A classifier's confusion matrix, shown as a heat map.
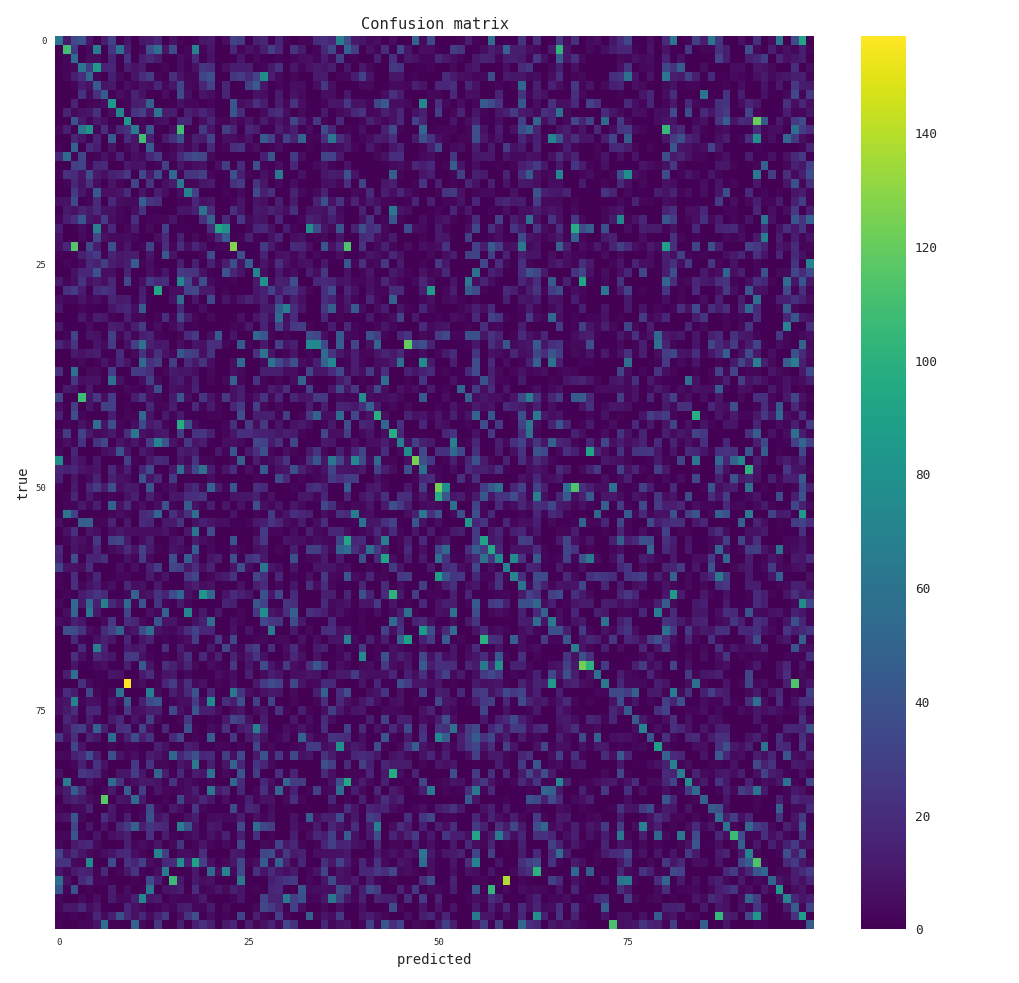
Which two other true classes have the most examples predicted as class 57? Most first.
95, 0
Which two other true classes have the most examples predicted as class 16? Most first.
10, 43
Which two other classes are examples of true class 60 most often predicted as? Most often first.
50, 87
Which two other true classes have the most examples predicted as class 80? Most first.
10, 23
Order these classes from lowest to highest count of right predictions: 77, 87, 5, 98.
5, 87, 77, 98
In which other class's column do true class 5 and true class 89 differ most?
55
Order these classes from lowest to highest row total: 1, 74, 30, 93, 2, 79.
2, 30, 79, 74, 93, 1
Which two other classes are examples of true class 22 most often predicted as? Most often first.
93, 68
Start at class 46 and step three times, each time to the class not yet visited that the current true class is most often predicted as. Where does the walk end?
40
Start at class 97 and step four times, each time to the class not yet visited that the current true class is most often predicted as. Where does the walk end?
18
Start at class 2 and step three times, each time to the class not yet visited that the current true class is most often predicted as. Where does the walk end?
91
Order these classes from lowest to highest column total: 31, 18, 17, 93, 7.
93, 17, 31, 7, 18
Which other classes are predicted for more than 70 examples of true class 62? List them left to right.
19, 44, 81
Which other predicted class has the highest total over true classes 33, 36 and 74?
92
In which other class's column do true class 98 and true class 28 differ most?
87
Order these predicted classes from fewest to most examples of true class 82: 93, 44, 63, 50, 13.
50, 63, 93, 13, 44
